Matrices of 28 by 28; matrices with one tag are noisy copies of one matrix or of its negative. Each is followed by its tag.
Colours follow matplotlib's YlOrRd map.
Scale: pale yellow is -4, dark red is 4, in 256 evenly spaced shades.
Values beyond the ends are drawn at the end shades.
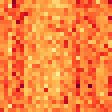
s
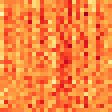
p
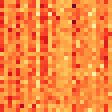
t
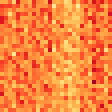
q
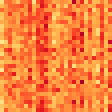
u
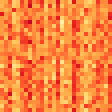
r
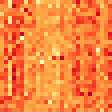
s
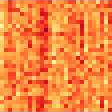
u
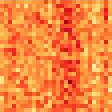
q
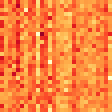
t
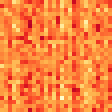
r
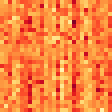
r
